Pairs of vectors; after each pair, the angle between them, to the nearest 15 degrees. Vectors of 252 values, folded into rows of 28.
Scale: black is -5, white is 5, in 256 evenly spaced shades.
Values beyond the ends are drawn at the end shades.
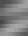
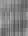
135 degrees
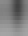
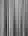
120 degrees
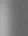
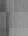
150 degrees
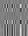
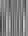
90 degrees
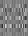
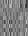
75 degrees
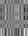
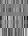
60 degrees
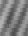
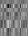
120 degrees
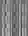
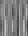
75 degrees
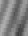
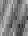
30 degrees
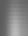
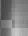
30 degrees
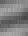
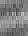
150 degrees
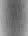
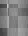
120 degrees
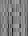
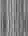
90 degrees
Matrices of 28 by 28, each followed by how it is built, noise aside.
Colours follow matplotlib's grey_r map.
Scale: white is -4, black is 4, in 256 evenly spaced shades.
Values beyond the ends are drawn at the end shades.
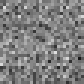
repeating columns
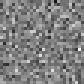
repeating columns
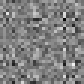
low rank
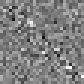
banded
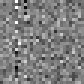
uneven columns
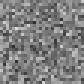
noise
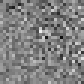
upper triangular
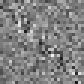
banded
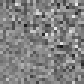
upper triangular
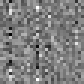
uneven columns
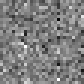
uneven columns
